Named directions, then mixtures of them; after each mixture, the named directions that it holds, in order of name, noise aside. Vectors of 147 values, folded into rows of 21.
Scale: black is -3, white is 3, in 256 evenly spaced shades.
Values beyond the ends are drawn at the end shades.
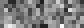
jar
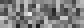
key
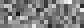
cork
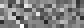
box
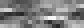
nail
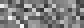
box, cork.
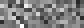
box.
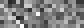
box, jar.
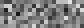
cork, key.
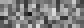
key.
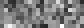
jar.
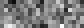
jar.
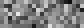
cork.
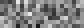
key.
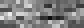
box, nail.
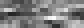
nail.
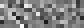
box.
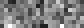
jar.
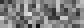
key.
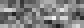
box, nail.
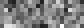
jar.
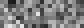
box, jar.
